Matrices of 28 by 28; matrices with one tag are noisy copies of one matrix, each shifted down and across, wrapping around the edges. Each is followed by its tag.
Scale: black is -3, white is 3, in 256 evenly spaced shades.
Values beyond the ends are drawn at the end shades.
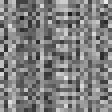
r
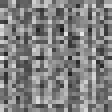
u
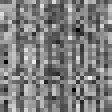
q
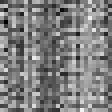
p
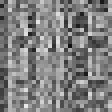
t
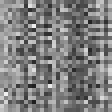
p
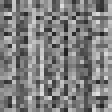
u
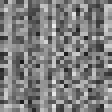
u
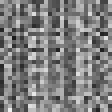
u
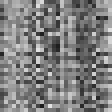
p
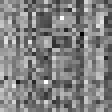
t
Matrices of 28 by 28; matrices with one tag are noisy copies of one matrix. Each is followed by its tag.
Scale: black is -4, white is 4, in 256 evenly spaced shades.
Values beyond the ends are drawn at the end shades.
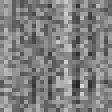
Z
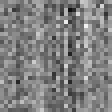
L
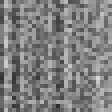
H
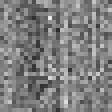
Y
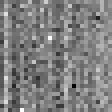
H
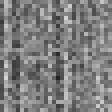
H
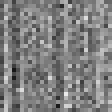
H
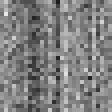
Y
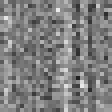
Z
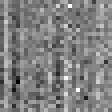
H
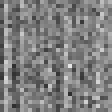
H
